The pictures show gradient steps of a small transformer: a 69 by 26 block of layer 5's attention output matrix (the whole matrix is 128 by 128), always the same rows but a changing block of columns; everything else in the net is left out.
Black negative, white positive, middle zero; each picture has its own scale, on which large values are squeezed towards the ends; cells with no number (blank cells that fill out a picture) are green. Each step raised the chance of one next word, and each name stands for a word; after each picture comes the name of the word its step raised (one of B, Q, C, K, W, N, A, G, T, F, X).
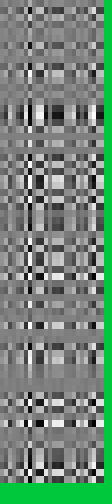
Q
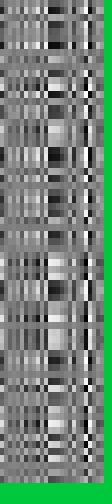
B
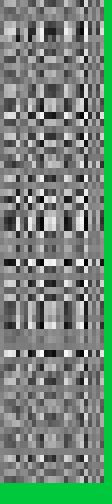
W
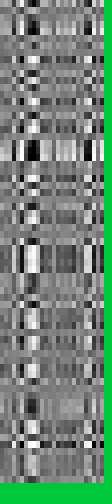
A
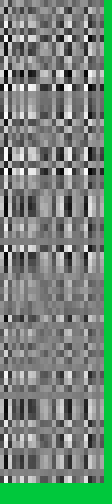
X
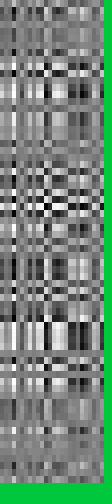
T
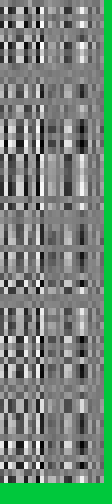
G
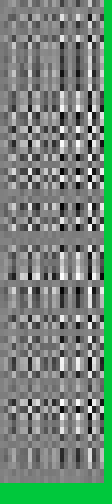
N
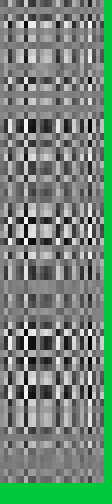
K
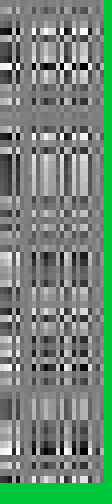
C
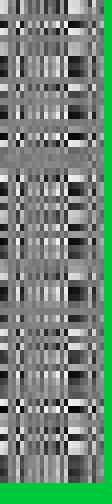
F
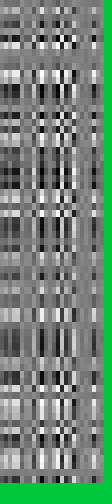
X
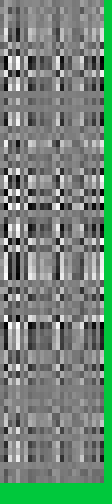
T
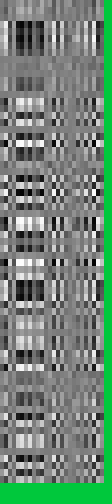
W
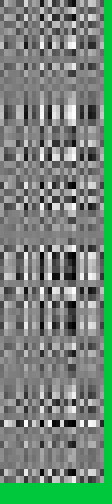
Q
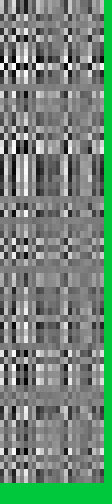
C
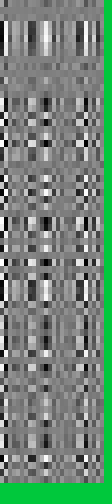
W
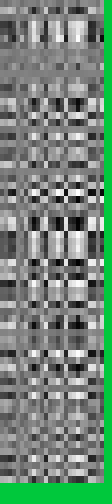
W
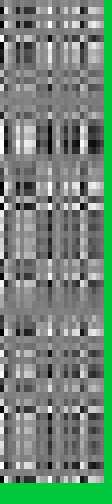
G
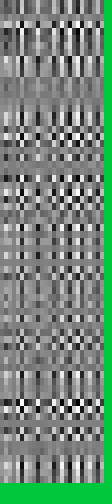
F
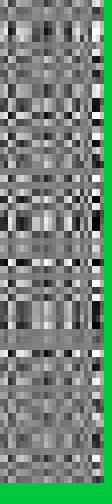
W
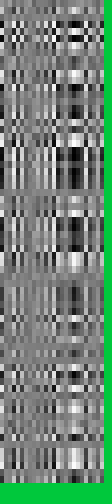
X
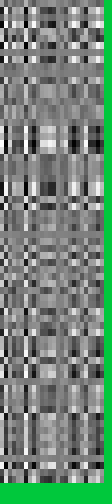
G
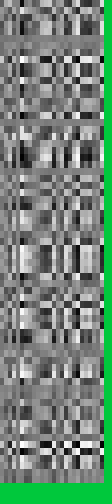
A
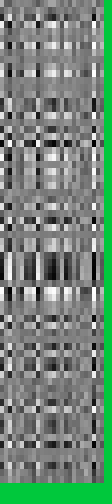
N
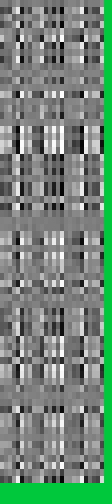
G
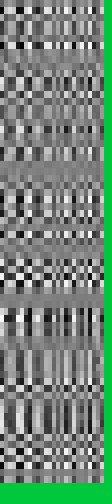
B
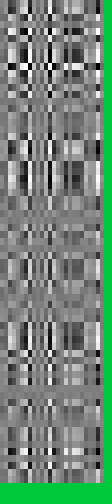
C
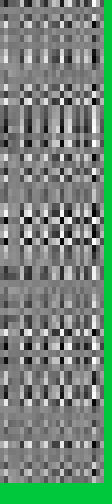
K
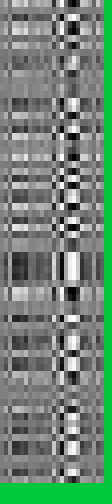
N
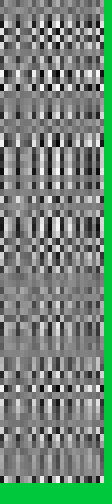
X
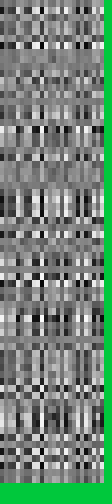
B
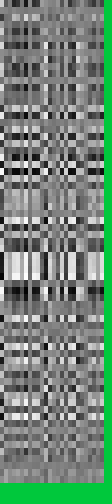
N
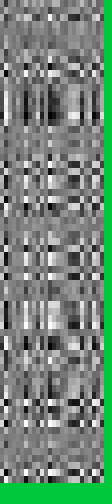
Q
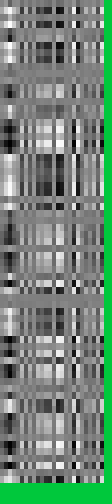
G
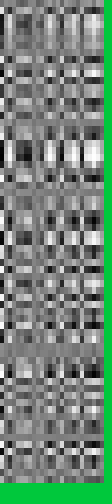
A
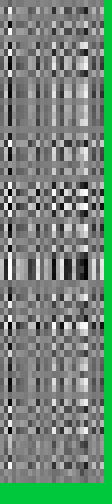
T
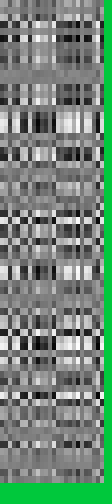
K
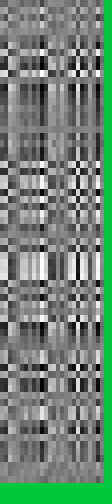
T
